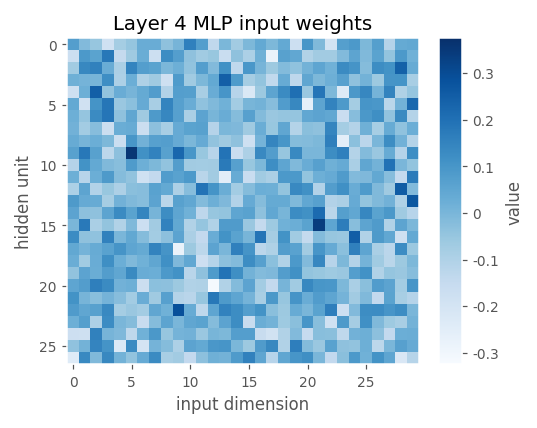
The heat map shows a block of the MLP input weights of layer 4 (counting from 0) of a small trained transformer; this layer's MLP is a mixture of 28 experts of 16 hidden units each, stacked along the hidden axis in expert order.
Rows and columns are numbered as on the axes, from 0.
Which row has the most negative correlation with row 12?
16
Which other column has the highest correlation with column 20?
1
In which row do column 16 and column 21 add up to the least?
24
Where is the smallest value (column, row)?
12, 20
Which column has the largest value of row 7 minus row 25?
4
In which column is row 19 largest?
13
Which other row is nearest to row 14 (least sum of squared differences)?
18
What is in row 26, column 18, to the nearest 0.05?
0.05
